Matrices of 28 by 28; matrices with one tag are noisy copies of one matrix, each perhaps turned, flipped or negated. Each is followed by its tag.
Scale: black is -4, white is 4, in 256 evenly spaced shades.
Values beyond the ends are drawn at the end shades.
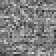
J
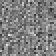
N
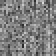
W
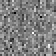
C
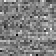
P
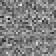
N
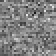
J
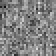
J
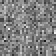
C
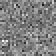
C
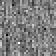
W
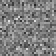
N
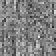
P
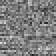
W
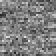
J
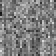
P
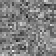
J
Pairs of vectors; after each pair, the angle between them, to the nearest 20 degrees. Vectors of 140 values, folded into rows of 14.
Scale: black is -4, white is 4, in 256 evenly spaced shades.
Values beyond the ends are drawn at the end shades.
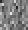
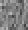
60 degrees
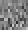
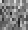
80 degrees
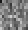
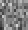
140 degrees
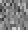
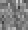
80 degrees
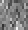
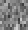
80 degrees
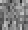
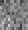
100 degrees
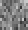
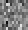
100 degrees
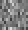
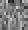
100 degrees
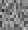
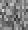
140 degrees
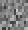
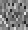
80 degrees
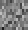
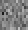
100 degrees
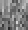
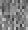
140 degrees
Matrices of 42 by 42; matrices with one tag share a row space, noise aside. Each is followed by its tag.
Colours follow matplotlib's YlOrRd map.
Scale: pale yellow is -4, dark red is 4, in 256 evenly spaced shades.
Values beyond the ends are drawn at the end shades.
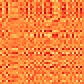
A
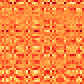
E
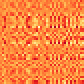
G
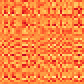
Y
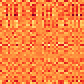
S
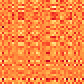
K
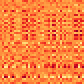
Y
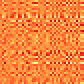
G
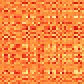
Y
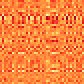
K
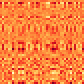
K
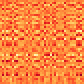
E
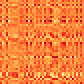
A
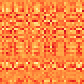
E
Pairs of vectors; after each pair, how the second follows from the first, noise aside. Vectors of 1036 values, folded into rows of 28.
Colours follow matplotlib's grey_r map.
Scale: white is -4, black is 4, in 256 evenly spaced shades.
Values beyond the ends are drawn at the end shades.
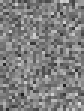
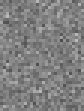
wrapped around, shrunk.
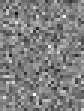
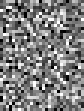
wrapped around, negated, scaled up.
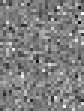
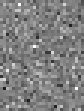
reversed, partly zeroed.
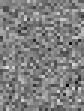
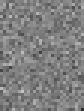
wrapped around, shrunk.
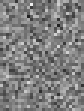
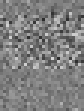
reversed, partly zeroed.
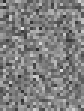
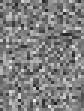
shuffled.
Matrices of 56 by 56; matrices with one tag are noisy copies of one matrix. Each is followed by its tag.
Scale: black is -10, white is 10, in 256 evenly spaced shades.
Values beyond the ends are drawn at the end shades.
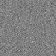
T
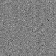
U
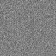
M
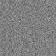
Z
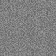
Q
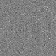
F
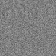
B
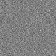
T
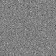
Q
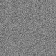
U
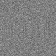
F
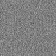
M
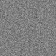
B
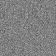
B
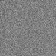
B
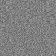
T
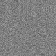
U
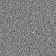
T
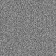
M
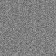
U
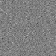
T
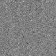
U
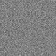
Q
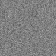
B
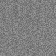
U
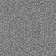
F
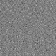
Z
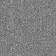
M
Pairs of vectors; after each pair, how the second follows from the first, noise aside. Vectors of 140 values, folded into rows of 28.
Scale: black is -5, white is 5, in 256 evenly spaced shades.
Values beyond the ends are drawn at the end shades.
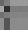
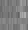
wrapped around, negated, shrunk.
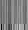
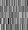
shuffled.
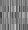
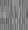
reversed, shrunk.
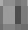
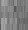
wrapped around, negated, shrunk.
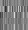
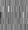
partly zeroed.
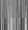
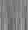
negated, shrunk.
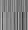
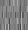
wrapped around, negated, partly zeroed.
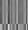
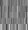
partly zeroed.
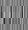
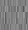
reversed, shrunk.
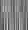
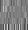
partly zeroed.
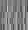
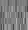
partly zeroed.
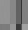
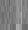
negated, shrunk.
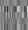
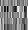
scaled up.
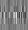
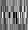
negated, scaled up.
